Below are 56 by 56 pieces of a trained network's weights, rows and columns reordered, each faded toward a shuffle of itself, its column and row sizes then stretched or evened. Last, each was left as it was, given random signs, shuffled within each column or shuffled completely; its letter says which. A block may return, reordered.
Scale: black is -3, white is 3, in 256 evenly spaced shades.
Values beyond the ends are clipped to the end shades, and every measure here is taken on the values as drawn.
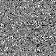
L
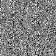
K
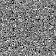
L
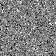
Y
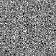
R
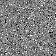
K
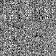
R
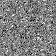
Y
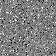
Y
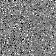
K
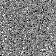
K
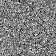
K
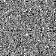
L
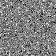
Y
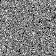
K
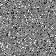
Y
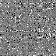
R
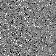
K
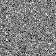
K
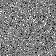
Y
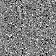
K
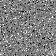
Y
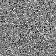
Y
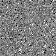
K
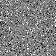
K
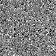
L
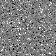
K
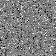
K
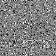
L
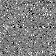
L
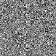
R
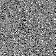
K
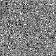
L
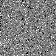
K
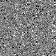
K
